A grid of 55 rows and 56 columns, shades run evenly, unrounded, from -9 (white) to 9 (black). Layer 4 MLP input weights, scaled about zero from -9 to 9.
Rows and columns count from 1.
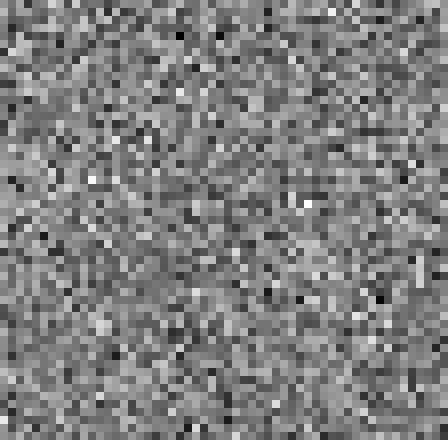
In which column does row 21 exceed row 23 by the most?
12
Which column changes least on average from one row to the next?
54
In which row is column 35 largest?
30
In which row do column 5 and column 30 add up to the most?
8
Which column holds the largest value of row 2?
34
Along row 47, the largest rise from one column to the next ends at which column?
45
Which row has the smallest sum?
22
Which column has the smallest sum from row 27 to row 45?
42
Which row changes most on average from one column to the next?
19
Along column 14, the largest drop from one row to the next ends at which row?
3
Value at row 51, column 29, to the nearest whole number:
6
